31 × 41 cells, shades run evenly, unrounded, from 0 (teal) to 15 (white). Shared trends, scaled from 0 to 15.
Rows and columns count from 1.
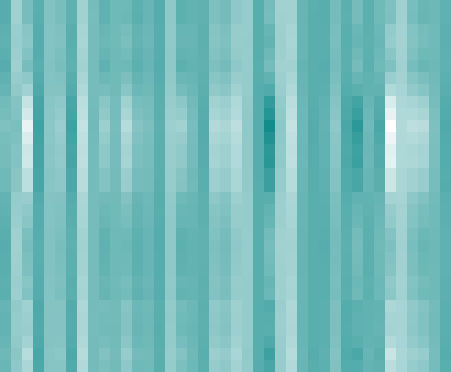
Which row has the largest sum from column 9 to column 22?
11
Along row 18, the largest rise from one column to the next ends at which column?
8
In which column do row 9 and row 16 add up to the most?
36
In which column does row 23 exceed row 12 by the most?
25
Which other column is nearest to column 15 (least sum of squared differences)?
24
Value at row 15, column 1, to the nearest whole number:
6
